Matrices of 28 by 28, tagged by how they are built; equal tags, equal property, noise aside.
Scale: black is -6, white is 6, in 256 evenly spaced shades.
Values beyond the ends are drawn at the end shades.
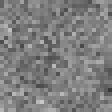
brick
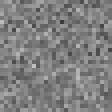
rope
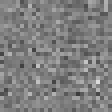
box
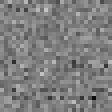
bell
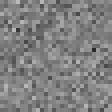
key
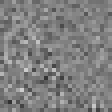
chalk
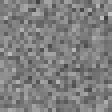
rope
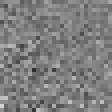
chalk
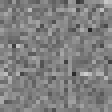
bell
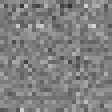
bell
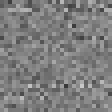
bell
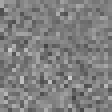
chalk
